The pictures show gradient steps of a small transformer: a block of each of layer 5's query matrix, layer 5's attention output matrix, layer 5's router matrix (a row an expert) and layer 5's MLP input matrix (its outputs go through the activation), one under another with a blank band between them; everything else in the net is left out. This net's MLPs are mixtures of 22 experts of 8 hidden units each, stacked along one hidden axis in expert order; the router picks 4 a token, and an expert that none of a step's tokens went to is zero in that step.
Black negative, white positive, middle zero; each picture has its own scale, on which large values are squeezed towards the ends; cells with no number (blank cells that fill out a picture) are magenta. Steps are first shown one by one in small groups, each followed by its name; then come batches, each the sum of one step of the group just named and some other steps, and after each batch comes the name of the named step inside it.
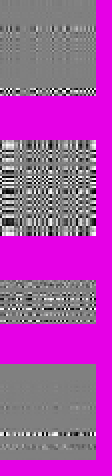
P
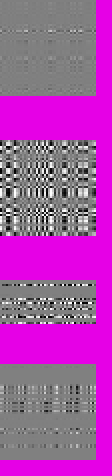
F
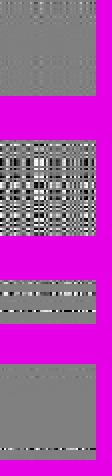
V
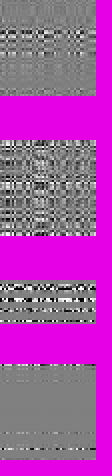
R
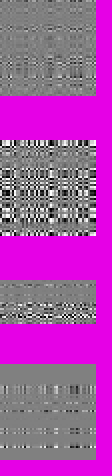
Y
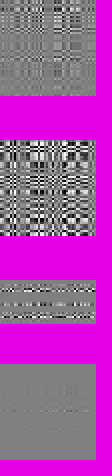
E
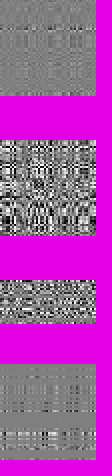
F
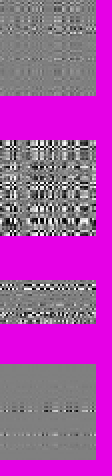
E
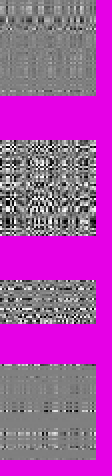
V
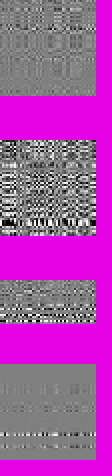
E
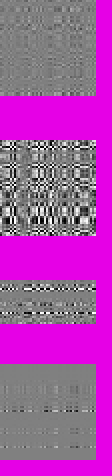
Y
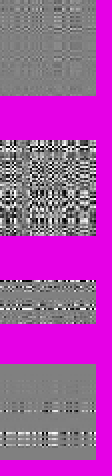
E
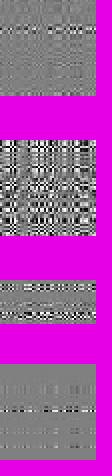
Y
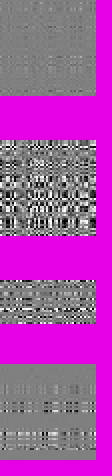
V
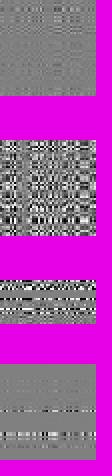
E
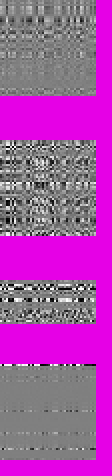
R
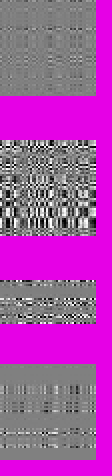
Y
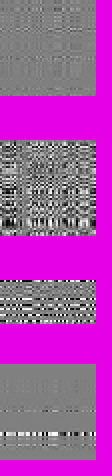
E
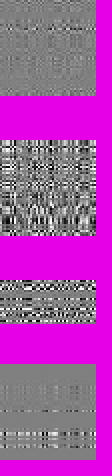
Y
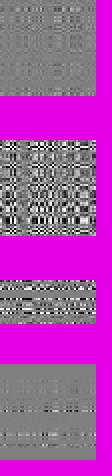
E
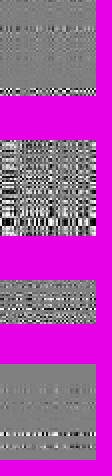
P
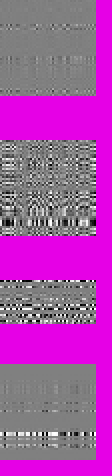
P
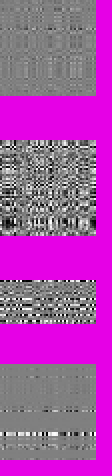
E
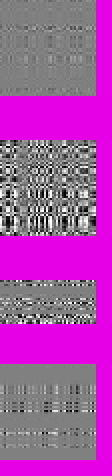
F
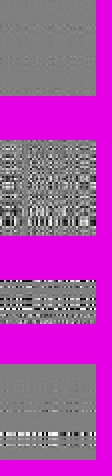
P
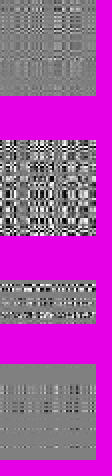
E
